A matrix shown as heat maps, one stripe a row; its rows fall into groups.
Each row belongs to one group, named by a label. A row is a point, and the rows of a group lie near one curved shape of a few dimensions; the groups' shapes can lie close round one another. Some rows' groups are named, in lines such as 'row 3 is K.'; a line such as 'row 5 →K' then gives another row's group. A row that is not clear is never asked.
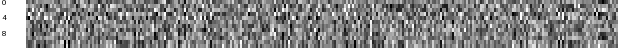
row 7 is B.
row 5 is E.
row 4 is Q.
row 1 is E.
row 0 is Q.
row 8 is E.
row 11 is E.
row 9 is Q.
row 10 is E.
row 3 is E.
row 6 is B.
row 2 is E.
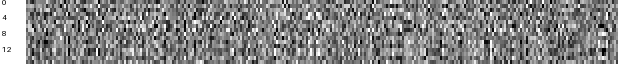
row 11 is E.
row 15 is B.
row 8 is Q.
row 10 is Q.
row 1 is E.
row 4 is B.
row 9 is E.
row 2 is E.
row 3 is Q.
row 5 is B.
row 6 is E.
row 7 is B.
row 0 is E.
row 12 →Q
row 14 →E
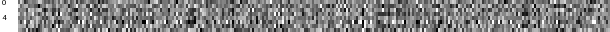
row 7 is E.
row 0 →E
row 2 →E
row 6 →E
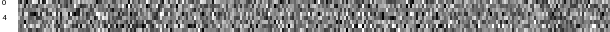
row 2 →B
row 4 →E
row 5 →E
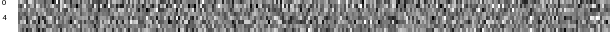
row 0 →E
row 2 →Q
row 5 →B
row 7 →Q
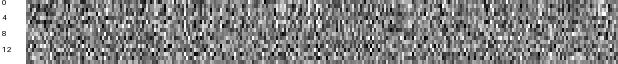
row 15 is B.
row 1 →Q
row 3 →Q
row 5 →Q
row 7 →E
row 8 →Q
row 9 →B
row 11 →Q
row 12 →B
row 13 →B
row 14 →Q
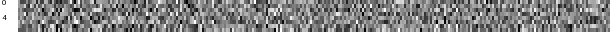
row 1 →B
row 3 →E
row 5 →B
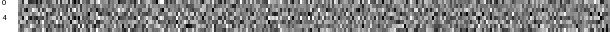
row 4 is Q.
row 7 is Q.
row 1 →B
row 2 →Q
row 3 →Q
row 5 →B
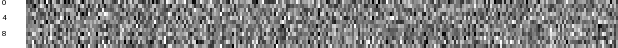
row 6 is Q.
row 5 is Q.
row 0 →B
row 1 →Q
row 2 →B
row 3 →Q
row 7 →B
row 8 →Q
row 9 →B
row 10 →B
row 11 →Q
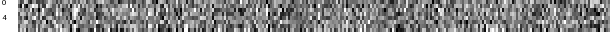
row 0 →E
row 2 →B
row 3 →B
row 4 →Q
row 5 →Q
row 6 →B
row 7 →B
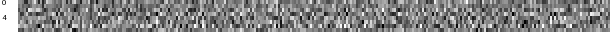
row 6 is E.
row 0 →Q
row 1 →B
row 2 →E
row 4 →Q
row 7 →B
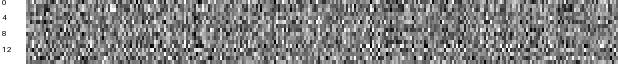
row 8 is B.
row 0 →E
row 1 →E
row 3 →B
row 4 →B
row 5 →Q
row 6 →B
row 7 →E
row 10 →E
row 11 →B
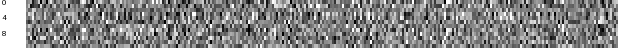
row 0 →B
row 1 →Q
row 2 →B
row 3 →B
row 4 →B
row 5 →E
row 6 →E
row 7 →B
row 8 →E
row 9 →Q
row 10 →E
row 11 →E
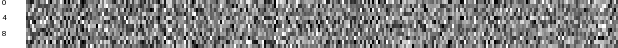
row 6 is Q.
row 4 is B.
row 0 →B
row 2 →B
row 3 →B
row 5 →Q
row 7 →Q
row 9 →E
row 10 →B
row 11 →B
